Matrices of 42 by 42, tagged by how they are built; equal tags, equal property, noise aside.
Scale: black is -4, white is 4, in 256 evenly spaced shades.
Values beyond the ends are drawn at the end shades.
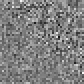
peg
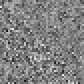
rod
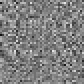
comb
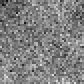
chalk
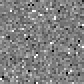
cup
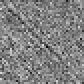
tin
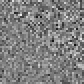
peg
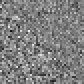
rod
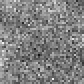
chalk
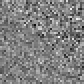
peg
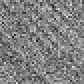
tin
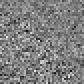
rod
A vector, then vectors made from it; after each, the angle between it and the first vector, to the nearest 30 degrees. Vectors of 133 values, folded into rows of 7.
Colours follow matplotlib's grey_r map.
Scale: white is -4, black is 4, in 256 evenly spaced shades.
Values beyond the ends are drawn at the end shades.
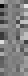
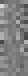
150 degrees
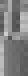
90 degrees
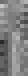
120 degrees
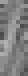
60 degrees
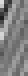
90 degrees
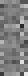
60 degrees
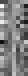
150 degrees
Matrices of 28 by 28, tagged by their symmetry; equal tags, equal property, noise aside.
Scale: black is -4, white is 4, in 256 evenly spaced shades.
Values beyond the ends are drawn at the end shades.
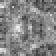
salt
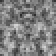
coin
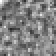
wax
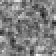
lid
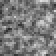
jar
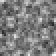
lid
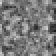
salt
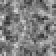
salt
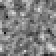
jar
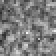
jar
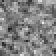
jar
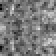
salt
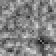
wax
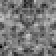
coin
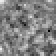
wax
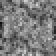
lid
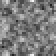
salt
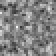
salt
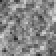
lid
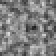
salt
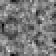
salt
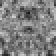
coin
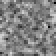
lid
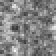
salt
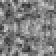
salt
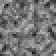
wax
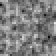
salt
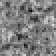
lid
